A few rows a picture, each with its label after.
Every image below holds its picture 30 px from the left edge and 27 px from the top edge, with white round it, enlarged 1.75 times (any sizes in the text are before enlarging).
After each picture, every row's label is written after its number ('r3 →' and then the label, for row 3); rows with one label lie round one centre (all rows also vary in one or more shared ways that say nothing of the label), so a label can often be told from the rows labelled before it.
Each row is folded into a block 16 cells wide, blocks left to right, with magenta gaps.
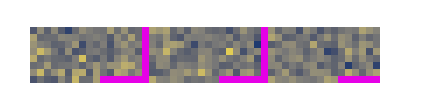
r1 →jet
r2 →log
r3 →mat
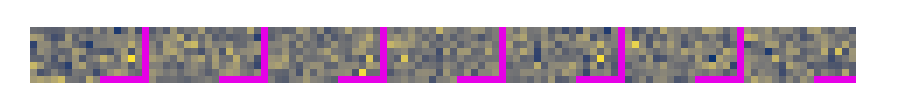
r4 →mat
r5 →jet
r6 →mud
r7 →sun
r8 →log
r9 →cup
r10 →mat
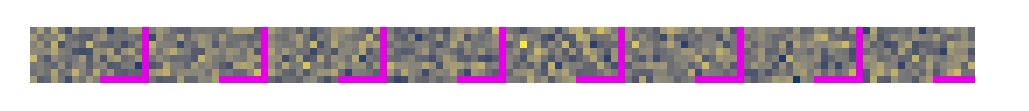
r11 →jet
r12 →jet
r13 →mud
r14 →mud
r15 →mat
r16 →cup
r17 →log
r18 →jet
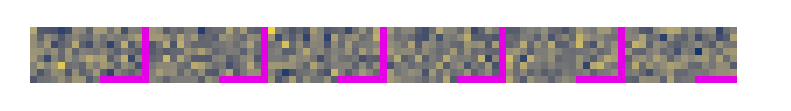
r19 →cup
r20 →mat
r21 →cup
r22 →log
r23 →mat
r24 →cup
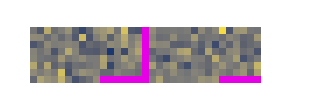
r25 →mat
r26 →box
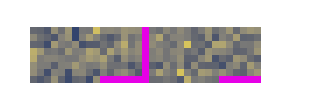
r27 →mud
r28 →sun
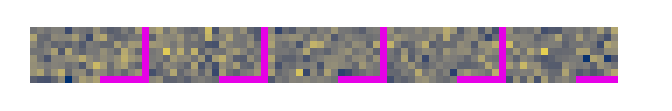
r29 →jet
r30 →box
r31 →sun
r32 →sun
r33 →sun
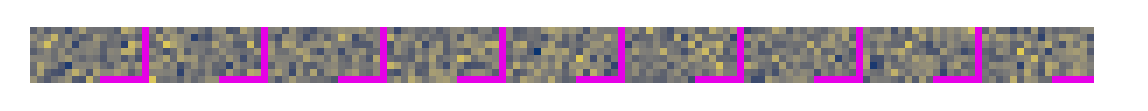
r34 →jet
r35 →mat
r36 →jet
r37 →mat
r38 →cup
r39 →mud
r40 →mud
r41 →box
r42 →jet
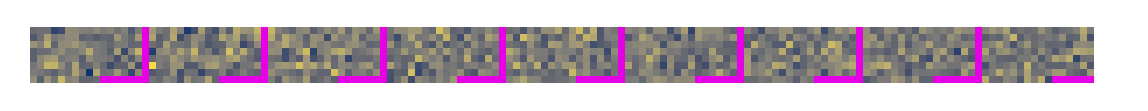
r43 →cup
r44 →box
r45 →cup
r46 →box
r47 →cup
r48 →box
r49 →mud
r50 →sun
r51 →jet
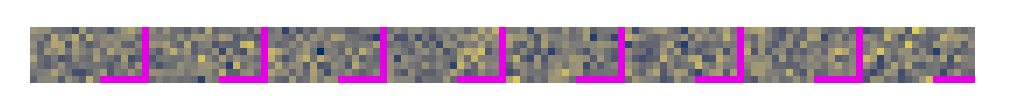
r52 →box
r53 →log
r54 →jet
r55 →mud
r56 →log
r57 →mat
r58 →jet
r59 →box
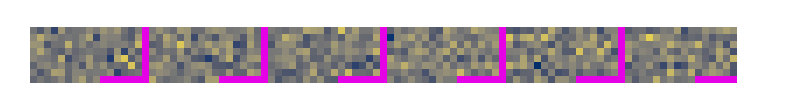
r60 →sun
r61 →mat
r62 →cup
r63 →mud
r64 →sun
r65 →jet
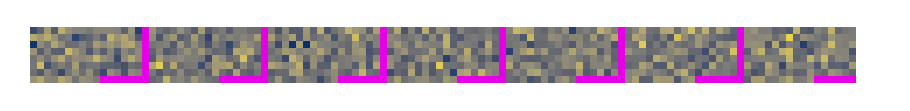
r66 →mat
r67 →cup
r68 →box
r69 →box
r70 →box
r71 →mat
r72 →box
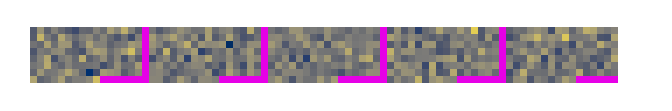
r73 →jet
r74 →sun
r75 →sun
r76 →jet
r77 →box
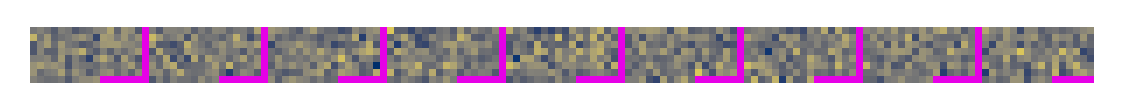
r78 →mat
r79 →sun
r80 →cup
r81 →log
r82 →mud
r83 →box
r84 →mat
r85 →box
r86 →box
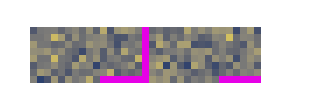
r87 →jet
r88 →mat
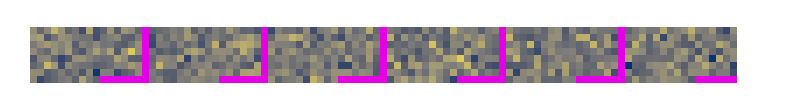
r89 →sun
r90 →mud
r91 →jet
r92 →cup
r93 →log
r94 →cup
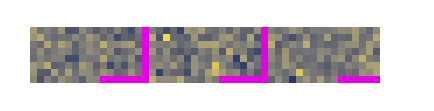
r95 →log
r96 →log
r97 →sun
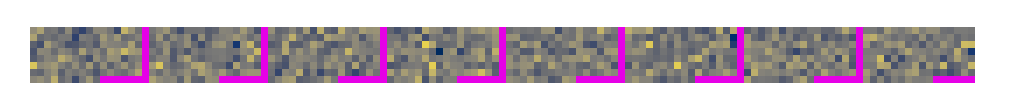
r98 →mat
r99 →mat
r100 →box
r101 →jet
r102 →mat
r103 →log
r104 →jet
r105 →sun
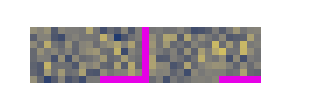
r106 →log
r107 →mud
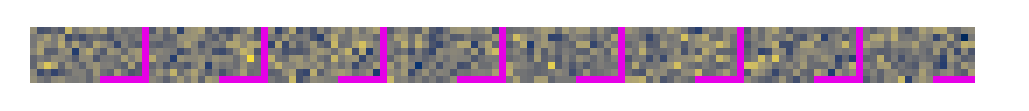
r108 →cup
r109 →jet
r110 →mud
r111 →mat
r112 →mat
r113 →log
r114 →mud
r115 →sun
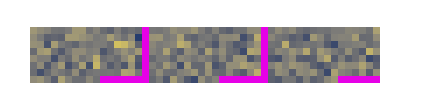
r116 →log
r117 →sun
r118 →cup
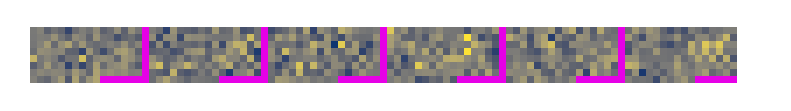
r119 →jet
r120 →mud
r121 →box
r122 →log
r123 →mat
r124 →mud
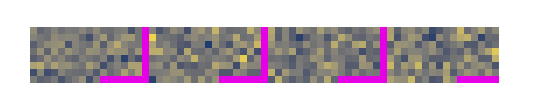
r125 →mud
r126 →sun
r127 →log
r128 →mat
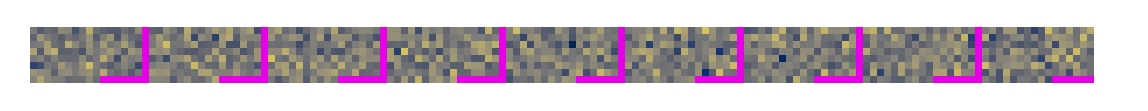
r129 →log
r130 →mat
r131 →jet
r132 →jet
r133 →box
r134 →box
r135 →sun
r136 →mud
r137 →mud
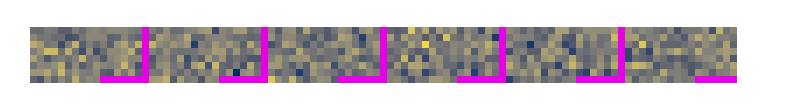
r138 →jet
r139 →log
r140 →mat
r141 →sun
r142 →box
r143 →mat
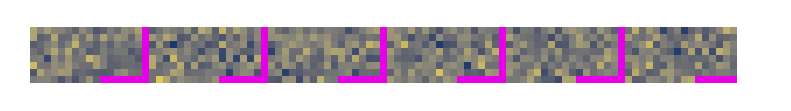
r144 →box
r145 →box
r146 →sun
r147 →mat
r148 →mat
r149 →jet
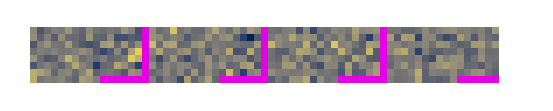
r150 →mat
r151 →sun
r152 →sun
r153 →log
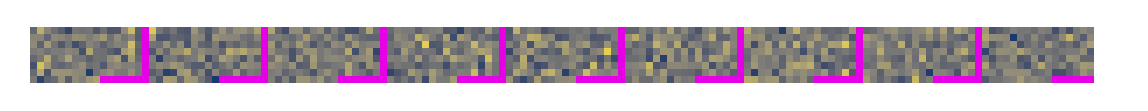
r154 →jet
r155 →cup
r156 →sun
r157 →jet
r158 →jet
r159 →sun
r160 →log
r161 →sun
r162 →sun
